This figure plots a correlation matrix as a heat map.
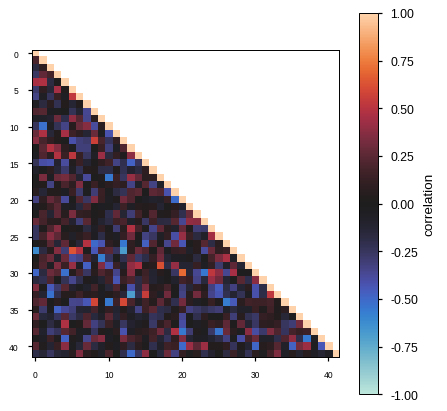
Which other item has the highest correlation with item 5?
27
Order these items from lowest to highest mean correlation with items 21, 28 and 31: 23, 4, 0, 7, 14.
14, 0, 4, 23, 7
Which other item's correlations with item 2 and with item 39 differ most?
28
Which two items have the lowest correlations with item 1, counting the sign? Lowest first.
10, 15
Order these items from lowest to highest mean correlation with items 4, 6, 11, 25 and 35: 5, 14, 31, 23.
31, 23, 14, 5
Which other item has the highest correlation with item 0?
4
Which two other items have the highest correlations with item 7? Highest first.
26, 10
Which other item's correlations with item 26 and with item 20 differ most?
30
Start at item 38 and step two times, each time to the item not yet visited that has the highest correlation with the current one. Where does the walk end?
29
